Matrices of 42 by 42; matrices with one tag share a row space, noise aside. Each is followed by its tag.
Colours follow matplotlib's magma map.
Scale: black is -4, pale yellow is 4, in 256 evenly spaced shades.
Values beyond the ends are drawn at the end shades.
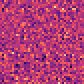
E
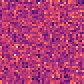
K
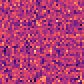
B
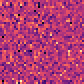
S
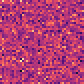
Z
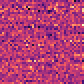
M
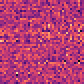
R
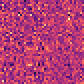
S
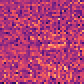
R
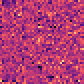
Z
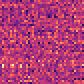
M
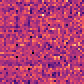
R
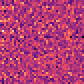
S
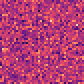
K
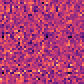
S
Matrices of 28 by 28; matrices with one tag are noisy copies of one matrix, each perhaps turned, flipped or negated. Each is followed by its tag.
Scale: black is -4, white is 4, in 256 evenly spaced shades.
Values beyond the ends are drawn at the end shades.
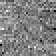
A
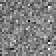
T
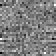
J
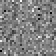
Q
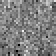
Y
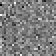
Q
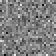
Q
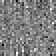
J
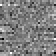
J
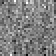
A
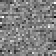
J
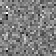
T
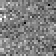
Y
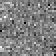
Y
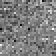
A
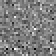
T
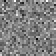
Q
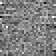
J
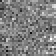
Y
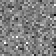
Q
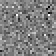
T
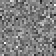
Q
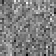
A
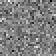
Q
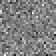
Q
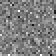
Q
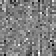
J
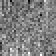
A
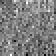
A
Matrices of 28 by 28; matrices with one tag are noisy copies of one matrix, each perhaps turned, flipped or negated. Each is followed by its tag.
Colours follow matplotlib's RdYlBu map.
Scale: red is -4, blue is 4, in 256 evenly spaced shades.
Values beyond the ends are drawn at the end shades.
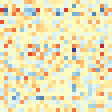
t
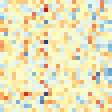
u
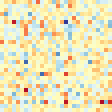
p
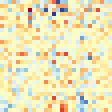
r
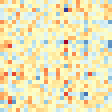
u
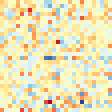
r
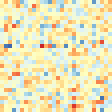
u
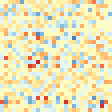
t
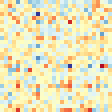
u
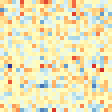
u
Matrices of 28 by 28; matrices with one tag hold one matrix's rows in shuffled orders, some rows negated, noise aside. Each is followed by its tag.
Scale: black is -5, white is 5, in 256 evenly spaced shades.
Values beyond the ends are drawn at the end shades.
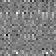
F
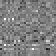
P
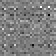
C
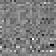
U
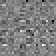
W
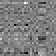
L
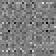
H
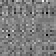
H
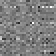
U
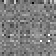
C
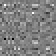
P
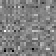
P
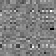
U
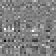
P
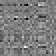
L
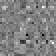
W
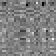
W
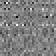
F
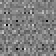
F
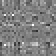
P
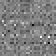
C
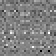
C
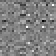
W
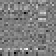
L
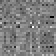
U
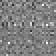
H
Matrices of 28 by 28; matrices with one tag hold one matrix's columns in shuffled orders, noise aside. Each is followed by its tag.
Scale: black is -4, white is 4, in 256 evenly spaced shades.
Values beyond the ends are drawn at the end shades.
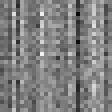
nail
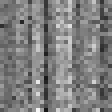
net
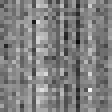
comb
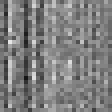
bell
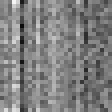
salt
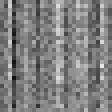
bell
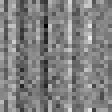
salt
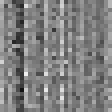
comb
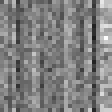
salt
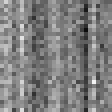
net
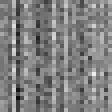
comb
